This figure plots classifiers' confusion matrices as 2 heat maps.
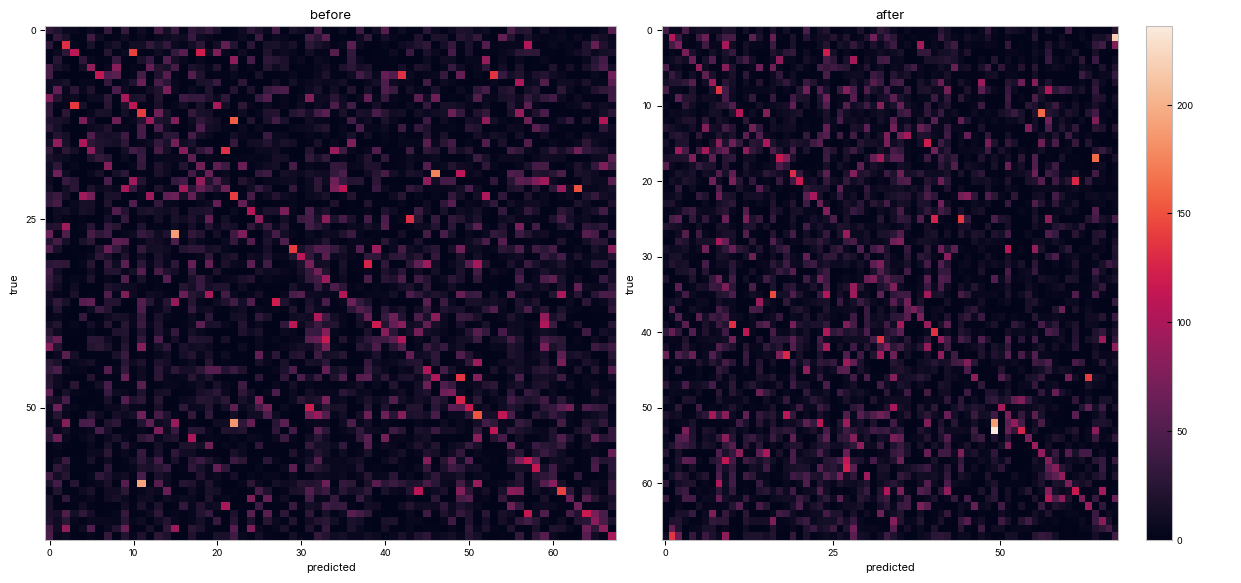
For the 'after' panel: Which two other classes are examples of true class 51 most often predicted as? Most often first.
18, 7
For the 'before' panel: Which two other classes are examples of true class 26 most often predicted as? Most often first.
2, 56
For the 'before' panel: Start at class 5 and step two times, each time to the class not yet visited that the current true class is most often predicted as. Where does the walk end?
14
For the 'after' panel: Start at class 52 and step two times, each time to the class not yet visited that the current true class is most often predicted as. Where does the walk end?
53
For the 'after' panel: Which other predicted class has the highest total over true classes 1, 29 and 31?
67
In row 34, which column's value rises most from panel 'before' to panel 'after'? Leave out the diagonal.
28
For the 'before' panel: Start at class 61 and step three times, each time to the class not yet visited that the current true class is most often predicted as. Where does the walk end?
54
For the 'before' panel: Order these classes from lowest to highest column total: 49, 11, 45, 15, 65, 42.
42, 65, 15, 49, 45, 11
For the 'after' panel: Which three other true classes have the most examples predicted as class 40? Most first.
25, 16, 12
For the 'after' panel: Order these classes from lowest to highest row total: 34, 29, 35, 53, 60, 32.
32, 60, 34, 29, 35, 53
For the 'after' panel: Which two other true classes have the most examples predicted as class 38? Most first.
2, 63
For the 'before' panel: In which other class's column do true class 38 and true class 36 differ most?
27
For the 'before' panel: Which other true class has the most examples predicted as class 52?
22
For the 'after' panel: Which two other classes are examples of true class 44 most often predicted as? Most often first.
27, 45
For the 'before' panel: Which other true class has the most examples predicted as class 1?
15
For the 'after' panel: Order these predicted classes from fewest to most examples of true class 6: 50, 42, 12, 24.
50, 42, 12, 24
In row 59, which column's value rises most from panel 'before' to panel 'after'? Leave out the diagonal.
30
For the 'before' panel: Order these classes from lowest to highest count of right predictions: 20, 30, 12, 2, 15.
20, 15, 12, 30, 2
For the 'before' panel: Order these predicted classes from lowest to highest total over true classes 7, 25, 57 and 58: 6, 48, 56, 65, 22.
6, 22, 65, 48, 56
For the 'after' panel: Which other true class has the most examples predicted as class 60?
46
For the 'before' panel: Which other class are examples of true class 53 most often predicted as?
13
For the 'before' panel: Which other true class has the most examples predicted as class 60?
33
